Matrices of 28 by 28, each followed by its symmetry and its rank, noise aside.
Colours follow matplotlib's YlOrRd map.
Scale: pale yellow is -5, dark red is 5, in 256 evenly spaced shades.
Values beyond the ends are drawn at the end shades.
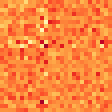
symmetric, rank five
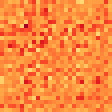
symmetric, rank five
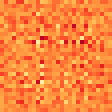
antisymmetric, rank four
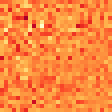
no symmetry, rank four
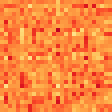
no symmetry, rank three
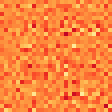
no symmetry, rank five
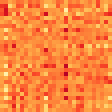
no symmetry, rank three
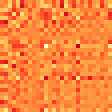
symmetric, rank three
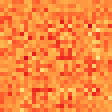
no symmetry, rank five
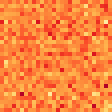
no symmetry, rank five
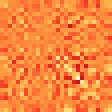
symmetric, rank three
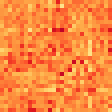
symmetric, rank five
